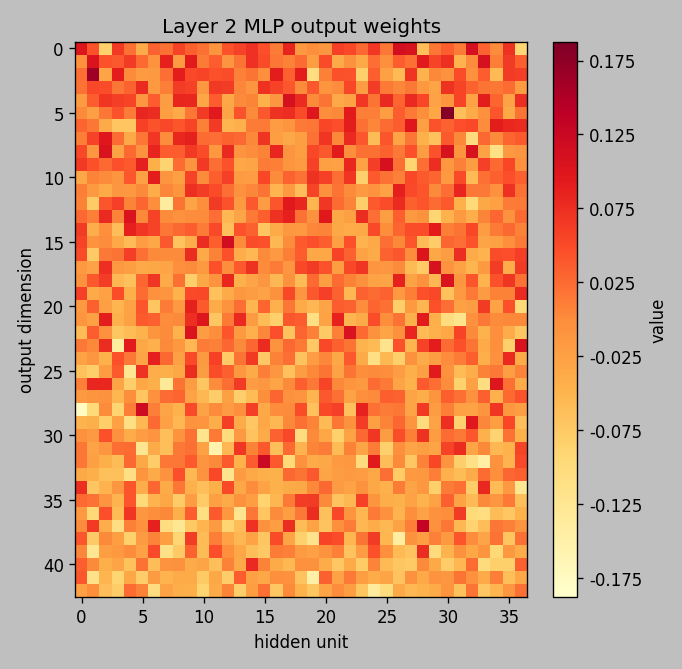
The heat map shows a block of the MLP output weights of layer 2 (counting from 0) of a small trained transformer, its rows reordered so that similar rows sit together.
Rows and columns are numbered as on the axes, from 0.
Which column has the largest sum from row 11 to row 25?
9
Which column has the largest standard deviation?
1
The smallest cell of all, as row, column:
28, 0
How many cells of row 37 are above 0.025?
5
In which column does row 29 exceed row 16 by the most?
32
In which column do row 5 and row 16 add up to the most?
30
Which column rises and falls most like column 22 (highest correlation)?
15
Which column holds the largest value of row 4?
17
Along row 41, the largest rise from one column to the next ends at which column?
20
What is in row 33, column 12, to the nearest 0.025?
-0.125
